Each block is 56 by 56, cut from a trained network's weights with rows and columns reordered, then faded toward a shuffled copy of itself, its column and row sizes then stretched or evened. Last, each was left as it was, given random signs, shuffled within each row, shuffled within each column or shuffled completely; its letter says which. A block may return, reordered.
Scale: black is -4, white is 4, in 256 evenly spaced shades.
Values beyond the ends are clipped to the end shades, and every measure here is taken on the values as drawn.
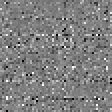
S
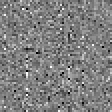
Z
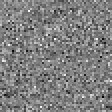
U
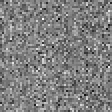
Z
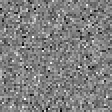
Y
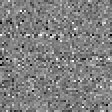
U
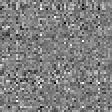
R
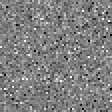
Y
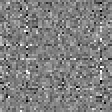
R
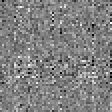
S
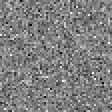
Y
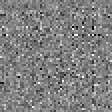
S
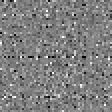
S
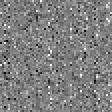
Z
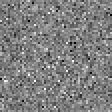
Y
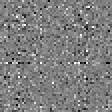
S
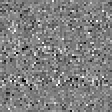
U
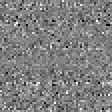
U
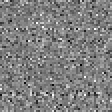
U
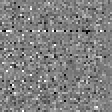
S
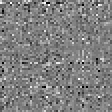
R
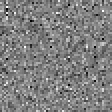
Z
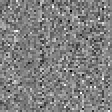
Z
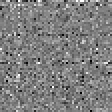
S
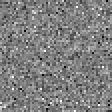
Y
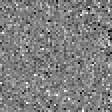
Z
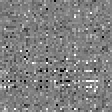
R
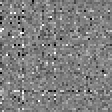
S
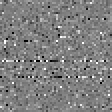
U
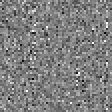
Z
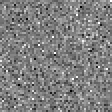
Y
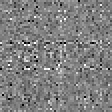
R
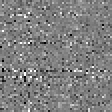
S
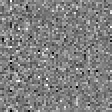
Z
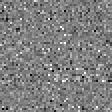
U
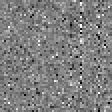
Z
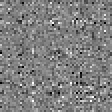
R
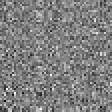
R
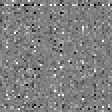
R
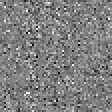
Z
